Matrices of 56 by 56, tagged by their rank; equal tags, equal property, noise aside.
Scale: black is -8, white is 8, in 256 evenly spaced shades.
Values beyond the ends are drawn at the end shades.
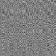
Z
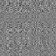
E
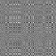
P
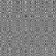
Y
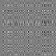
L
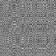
Z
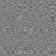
Z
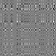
L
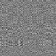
E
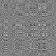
Y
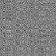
E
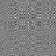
L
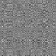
E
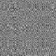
E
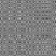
L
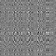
L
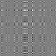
P
